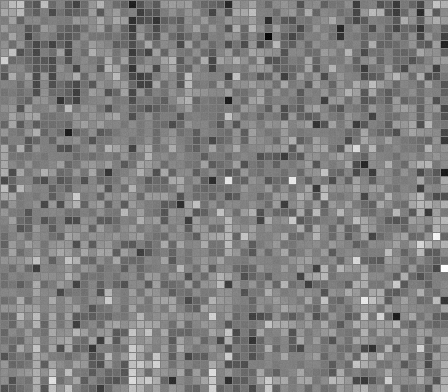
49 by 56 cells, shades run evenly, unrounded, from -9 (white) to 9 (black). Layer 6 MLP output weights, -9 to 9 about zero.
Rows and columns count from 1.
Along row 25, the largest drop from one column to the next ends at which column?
41
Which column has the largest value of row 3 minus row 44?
17
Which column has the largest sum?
31
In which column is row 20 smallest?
19
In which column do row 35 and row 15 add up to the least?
29
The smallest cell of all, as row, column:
34, 56
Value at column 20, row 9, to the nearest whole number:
4
